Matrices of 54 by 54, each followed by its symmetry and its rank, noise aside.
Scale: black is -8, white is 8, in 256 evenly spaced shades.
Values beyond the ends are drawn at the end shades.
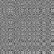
symmetric, rank two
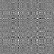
antisymmetric, rank two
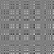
symmetric, rank one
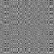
no symmetry, rank one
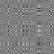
no symmetry, rank one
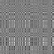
no symmetry, rank one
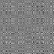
antisymmetric, rank two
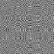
antisymmetric, rank two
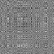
no symmetry, rank three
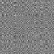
symmetric, rank three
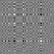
symmetric, rank one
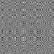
no symmetry, rank two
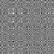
symmetric, rank two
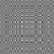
symmetric, rank one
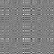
no symmetry, rank one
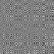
no symmetry, rank two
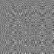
antisymmetric, rank two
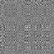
symmetric, rank three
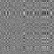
no symmetry, rank one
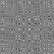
symmetric, rank two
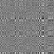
no symmetry, rank one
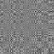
no symmetry, rank three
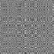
no symmetry, rank two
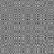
antisymmetric, rank two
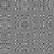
symmetric, rank two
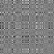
antisymmetric, rank two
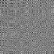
no symmetry, rank three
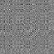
symmetric, rank three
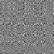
no symmetry, rank two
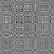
no symmetry, rank two
